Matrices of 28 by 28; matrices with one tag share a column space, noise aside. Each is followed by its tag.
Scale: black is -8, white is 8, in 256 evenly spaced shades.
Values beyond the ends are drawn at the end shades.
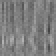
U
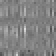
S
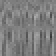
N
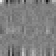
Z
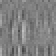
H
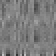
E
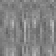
H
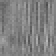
U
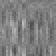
H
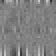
Z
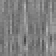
U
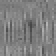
H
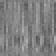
U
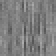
U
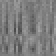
U
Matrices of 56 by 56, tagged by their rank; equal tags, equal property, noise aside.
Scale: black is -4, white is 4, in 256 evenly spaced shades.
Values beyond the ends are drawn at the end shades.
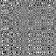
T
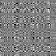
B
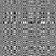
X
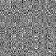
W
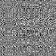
W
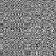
W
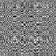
B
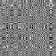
B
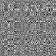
T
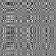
X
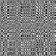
X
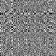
T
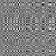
X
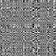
T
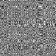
W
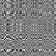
X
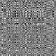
T
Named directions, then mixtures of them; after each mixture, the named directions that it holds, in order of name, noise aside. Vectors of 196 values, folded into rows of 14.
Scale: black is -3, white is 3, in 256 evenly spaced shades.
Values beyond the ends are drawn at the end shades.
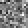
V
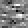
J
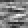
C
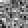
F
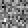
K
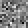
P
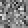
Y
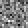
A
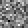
A, P.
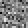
A, K, V.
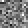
V.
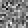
P.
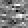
J.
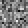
C, K, Y.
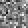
V.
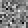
P.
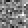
C, K, V.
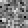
A, F.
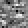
J.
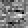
C, J, K.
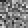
F, Y.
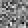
P.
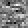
A, J.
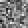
F, P, V.
